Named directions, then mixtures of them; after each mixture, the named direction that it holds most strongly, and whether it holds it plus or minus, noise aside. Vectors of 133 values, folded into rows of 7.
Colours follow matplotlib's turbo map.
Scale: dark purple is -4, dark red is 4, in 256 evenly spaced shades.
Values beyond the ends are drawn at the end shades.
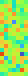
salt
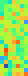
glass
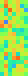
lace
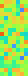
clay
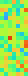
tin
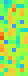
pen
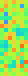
lace, plus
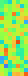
glass, plus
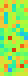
tin, plus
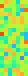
clay, plus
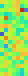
clay, minus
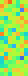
clay, plus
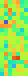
lace, plus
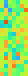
lace, minus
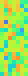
lace, plus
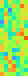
lace, minus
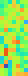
glass, plus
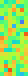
pen, plus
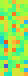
glass, plus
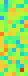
pen, plus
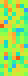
lace, plus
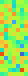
salt, plus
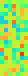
salt, minus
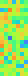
tin, minus
